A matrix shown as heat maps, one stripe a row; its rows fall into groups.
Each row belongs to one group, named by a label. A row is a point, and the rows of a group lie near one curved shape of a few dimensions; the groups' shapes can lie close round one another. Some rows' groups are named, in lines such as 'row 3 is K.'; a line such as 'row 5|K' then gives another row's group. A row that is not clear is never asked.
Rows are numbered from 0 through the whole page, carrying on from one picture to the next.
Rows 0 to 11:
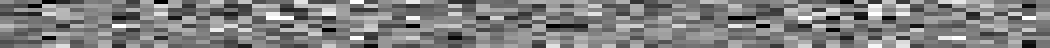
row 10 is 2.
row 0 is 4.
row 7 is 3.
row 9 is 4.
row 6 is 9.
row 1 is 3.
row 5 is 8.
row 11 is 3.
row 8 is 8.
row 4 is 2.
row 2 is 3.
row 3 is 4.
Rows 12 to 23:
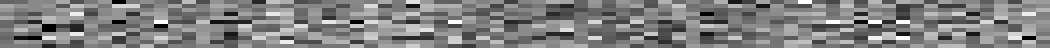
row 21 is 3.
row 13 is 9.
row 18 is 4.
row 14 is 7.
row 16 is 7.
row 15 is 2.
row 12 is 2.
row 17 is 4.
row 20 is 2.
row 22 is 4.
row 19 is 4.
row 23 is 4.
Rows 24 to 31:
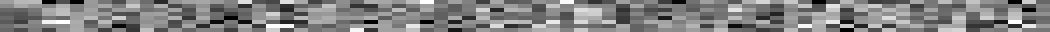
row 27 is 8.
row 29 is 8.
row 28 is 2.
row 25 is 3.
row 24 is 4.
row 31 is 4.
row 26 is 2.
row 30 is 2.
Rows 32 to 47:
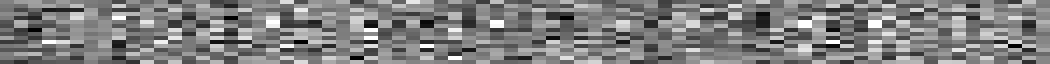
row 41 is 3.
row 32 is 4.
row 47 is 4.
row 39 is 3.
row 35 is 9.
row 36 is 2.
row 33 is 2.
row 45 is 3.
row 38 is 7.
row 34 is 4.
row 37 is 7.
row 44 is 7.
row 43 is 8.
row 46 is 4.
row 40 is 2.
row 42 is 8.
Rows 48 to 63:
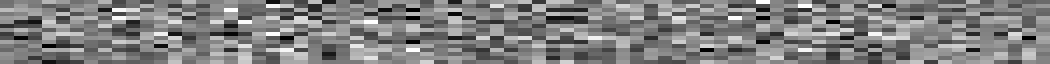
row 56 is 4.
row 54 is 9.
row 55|4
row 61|3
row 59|4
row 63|4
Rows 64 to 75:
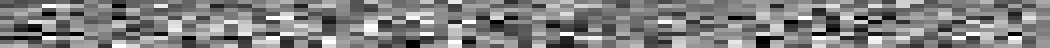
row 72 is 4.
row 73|4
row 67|4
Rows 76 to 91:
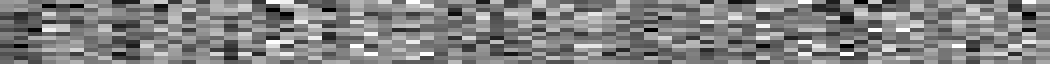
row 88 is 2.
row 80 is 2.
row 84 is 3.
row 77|4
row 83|3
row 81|4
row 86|2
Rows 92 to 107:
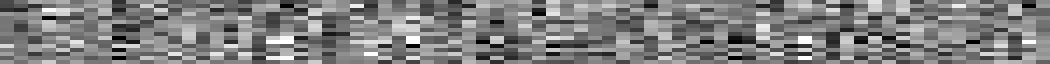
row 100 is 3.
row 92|3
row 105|3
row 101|2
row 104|2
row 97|7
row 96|4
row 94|8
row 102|2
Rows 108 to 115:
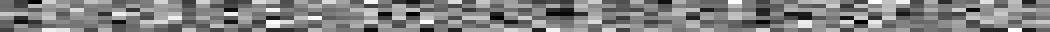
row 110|2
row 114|7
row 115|8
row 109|2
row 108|3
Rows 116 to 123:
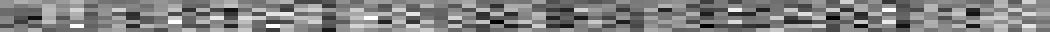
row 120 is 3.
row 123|3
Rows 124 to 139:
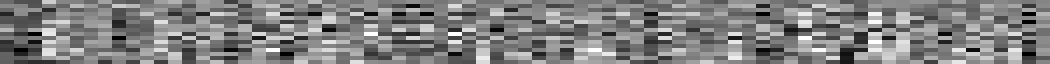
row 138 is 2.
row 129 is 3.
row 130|8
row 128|4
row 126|4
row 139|4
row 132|3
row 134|3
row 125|9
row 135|2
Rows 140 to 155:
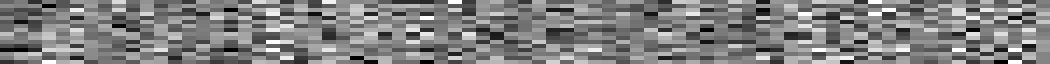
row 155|8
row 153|3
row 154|4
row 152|4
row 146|2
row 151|2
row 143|7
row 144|8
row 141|4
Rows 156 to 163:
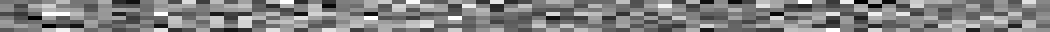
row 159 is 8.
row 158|7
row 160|3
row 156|2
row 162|4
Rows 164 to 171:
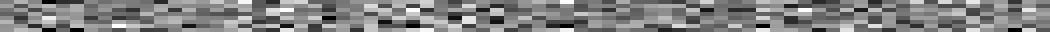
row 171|4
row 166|2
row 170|9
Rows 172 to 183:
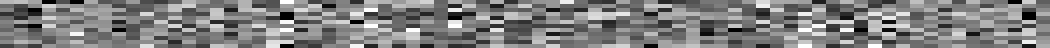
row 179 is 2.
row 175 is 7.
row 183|7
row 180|2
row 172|4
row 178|3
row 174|3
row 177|4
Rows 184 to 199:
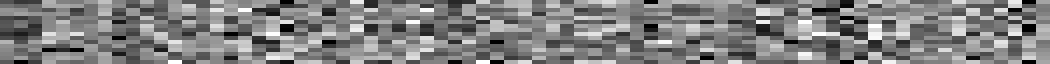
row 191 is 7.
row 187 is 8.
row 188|4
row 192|4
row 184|7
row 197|2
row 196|4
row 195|3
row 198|2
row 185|8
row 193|8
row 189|2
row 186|8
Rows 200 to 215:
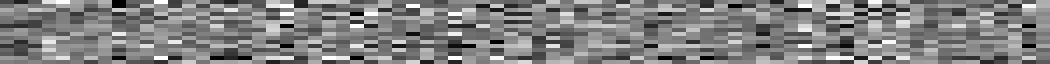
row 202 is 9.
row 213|2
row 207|7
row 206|7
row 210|7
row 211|7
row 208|9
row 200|8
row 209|8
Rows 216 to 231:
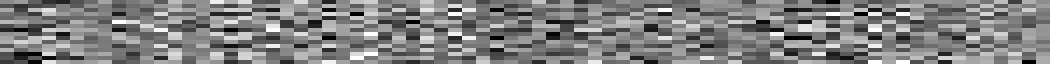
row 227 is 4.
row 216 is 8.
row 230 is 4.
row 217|4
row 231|3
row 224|3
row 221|9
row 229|3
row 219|4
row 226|3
